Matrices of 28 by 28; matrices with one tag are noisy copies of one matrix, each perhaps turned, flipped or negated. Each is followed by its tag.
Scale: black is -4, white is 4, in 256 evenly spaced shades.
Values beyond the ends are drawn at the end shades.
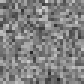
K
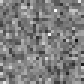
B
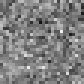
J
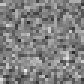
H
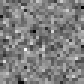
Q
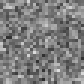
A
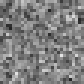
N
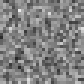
H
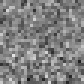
Q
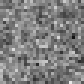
J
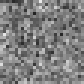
J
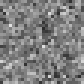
N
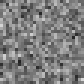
B
